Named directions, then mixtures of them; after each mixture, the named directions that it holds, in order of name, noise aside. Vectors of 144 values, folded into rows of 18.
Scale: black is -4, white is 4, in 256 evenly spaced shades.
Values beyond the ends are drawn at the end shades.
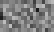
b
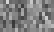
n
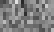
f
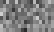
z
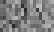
b, f, n.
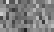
n, z.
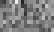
f.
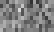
n, z.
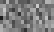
b, n, z.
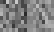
f, n, z.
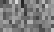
f.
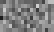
b, z.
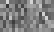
n.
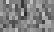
f, n.
